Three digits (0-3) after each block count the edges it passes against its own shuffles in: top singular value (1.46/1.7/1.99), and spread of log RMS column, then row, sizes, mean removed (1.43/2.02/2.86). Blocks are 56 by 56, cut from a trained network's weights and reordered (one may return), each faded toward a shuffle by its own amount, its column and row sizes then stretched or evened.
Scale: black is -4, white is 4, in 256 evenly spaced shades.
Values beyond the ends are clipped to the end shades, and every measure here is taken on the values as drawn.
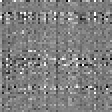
3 1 3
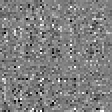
0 2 2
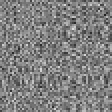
3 1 0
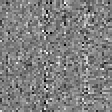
1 2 1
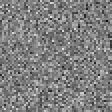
2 0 0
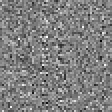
1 1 0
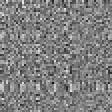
3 2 1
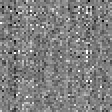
1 1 1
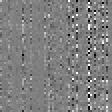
2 3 0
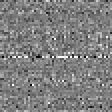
2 0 2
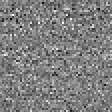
1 0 1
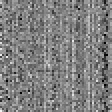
3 2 0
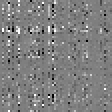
2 3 2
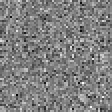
1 1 1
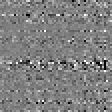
1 1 3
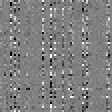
1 3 1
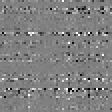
1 1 3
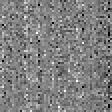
1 2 0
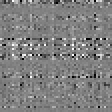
2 1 3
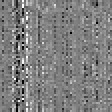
3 3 0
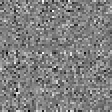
1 1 2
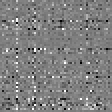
1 2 3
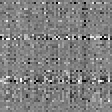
2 0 3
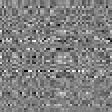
3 0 3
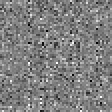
0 2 1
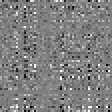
2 2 3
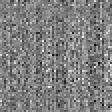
2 1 2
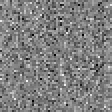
0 0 0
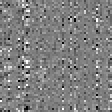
3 3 2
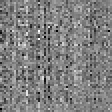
2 2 1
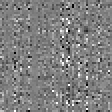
0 3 1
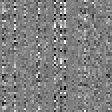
3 3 0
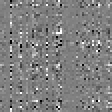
1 3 2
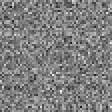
3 0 1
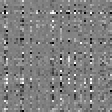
2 3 2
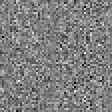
2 2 0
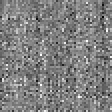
2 1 1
